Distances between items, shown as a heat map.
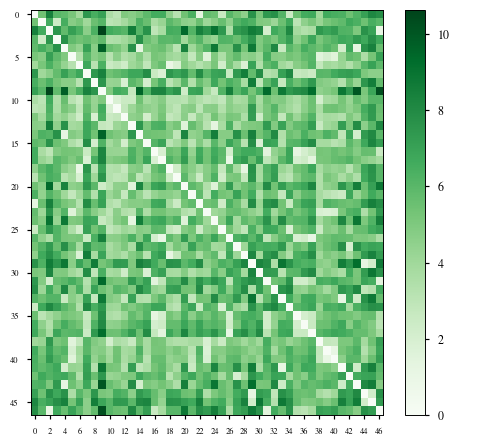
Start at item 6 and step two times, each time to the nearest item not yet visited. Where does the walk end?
28
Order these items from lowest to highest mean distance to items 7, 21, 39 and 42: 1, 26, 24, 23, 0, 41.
23, 26, 1, 41, 24, 0
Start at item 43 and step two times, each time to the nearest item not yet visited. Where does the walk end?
14
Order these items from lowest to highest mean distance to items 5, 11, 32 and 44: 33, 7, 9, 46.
7, 9, 33, 46
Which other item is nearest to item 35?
16
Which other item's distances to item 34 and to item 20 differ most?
9
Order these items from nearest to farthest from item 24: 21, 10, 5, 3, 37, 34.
10, 3, 5, 34, 21, 37
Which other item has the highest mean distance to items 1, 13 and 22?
2
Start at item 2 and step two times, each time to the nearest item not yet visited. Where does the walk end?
31
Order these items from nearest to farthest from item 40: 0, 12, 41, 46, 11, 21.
21, 12, 41, 11, 0, 46
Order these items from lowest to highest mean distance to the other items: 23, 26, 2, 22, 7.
23, 26, 22, 7, 2
